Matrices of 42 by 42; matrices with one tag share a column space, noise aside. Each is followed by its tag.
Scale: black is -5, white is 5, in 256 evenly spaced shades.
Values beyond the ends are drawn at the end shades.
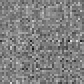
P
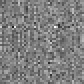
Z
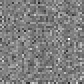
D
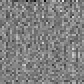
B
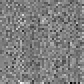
D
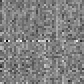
P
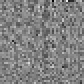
B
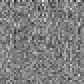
B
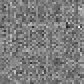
Z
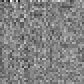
B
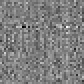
Z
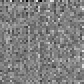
B
